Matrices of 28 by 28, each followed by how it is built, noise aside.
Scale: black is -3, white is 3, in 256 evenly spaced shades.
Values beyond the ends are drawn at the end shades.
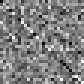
diagonal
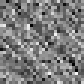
Toeplitz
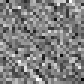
Toeplitz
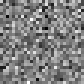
repeating columns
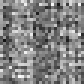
blocks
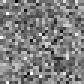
noise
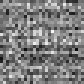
blocks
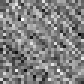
Toeplitz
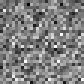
repeating columns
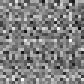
repeating columns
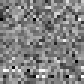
uneven rows
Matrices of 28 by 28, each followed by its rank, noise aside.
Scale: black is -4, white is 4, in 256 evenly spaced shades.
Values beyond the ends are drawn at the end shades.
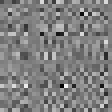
three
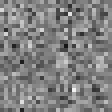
five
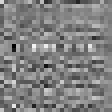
three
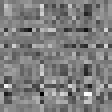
three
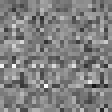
five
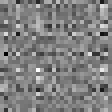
two
